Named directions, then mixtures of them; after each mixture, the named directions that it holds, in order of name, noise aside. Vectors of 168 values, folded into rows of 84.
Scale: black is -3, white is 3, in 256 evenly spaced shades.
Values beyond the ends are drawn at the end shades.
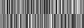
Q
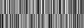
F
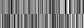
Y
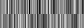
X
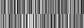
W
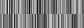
Q, X.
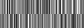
F, Q.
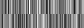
X.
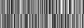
Q, Y.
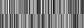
F, X.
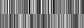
F, X.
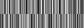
F.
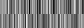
X.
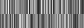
F, X.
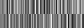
Q, W.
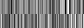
Y.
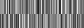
F, Q.
